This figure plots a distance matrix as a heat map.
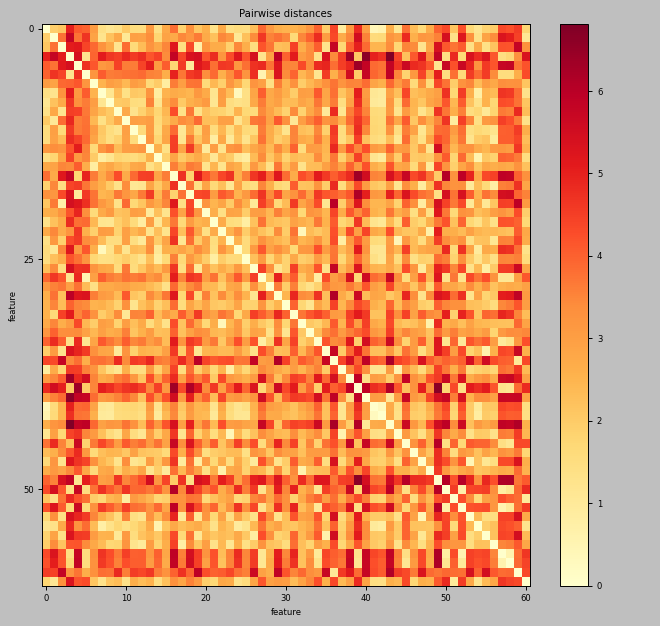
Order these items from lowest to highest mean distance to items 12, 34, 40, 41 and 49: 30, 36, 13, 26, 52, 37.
37, 30, 26, 13, 52, 36
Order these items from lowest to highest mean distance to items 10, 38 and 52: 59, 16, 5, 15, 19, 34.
15, 34, 5, 19, 59, 16
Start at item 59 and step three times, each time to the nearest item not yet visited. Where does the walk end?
27
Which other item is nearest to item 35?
55
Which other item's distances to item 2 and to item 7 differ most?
24
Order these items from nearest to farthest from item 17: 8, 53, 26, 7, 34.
53, 26, 8, 7, 34
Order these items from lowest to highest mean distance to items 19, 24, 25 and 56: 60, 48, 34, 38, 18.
60, 48, 38, 18, 34
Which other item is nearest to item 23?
44
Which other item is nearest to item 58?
57
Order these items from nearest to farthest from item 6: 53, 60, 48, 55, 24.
48, 60, 24, 55, 53
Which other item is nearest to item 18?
4
